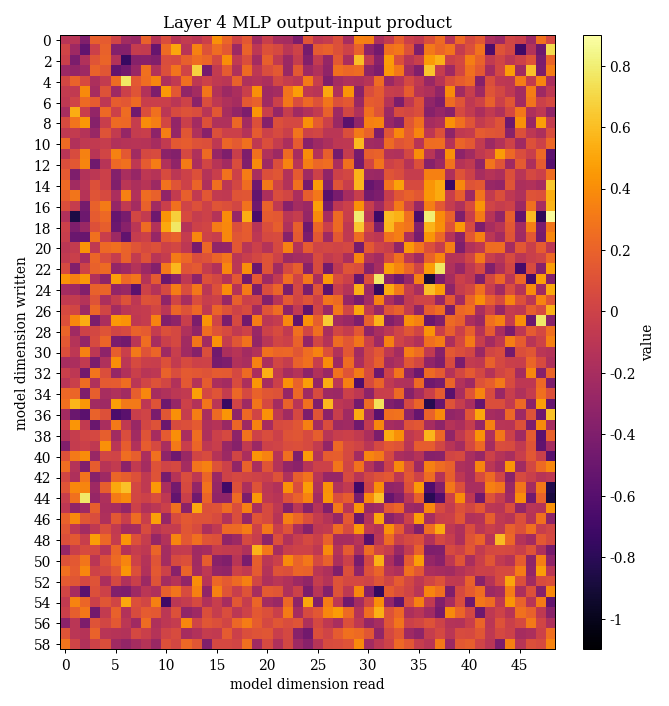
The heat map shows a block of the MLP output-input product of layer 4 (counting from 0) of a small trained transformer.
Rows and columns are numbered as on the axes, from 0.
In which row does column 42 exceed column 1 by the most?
17
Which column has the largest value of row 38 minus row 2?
6
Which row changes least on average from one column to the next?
57
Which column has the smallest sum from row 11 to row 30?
19
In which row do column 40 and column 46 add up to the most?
3
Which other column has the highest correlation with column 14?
38
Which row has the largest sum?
18
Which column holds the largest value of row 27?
47
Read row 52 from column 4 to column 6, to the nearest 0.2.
-0.2 0 -0.2
